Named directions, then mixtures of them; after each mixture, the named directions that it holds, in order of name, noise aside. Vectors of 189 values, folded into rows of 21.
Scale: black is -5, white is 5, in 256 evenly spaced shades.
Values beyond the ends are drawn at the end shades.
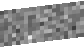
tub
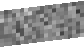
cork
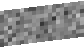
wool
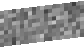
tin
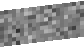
cork, tub.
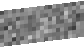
tub, wool.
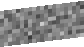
tin, tub, wool.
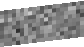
cork, tub.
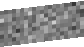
cork, tin, tub.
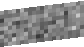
tin, tub, wool.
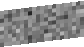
cork, tin, tub.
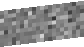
tin.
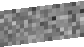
tin, tub, wool.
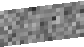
tin, wool.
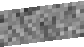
cork, wool.
